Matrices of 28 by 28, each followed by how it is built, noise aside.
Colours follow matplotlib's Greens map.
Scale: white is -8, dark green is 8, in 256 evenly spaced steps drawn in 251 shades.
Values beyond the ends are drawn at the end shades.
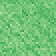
Toeplitz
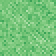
Toeplitz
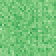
blocks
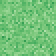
noise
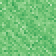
Toeplitz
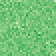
block diagonal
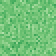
blocks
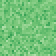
noise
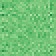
low rank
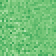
lower triangular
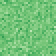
noise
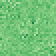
block diagonal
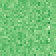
uneven columns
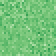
block diagonal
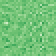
low rank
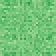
blocks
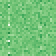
uneven columns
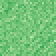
Hankel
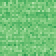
blocks
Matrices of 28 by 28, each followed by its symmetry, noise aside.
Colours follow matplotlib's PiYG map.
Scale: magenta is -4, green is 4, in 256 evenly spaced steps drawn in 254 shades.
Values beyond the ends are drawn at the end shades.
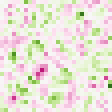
symmetric across the other diagonal.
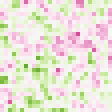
antisymmetric.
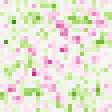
same after a half turn.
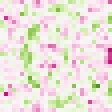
mirrored top to bottom.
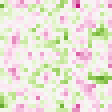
mirrored top to bottom.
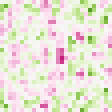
mirrored top to bottom.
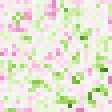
symmetric.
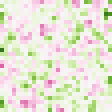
no symmetry.
